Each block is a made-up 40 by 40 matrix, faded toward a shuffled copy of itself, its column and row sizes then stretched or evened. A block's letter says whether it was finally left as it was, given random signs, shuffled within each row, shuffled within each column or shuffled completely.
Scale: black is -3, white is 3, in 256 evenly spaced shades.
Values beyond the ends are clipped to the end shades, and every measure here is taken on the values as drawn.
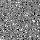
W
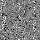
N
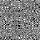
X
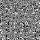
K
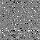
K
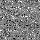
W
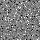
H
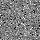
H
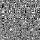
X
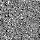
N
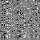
X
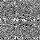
K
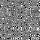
X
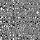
K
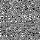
W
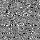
W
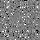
X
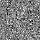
N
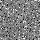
H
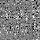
K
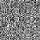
X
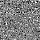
W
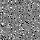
N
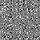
X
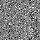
N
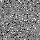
H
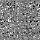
K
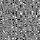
X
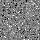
H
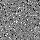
H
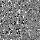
N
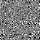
K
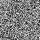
H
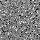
H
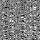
X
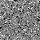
H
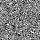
H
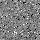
H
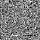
K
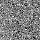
H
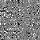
X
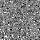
W
